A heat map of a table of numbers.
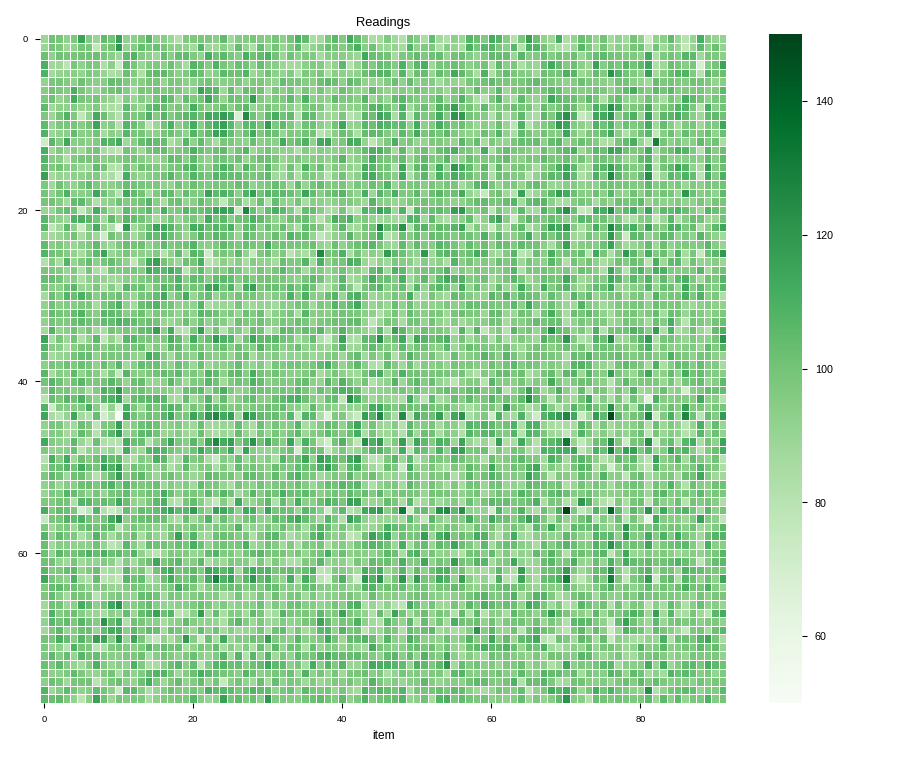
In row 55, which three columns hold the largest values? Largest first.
70, 76, 48
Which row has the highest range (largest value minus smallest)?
44
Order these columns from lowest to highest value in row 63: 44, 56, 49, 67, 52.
49, 52, 67, 44, 56
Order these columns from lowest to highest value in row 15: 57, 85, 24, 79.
79, 57, 24, 85
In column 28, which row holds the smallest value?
25
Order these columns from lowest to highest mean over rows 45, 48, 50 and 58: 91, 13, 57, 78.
13, 91, 57, 78
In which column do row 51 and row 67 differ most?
68
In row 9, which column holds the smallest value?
26
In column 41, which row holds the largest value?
42
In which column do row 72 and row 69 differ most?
58
